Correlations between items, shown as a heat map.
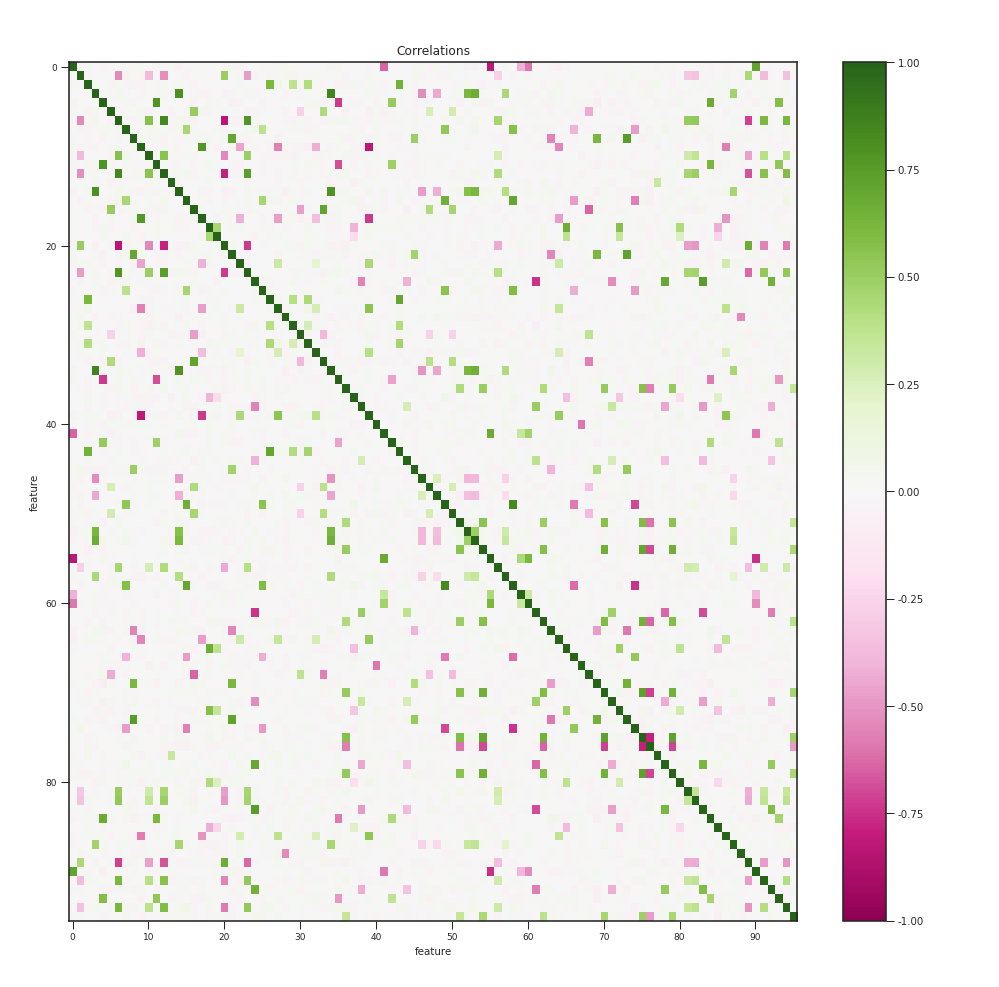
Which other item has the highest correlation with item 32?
39
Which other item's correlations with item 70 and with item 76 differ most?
75
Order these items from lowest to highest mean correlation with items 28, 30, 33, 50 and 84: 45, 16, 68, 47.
68, 45, 47, 16
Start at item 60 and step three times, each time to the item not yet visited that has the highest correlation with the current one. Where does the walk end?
59
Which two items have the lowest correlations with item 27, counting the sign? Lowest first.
9, 17
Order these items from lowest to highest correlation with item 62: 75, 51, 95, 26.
26, 95, 51, 75
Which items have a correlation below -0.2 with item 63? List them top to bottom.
8, 21, 45, 69, 73
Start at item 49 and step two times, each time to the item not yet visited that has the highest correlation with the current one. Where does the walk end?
15
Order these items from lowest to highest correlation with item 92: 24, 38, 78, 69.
38, 69, 78, 24
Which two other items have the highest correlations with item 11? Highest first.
4, 84
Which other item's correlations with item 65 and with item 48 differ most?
18
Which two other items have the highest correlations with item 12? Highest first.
6, 23
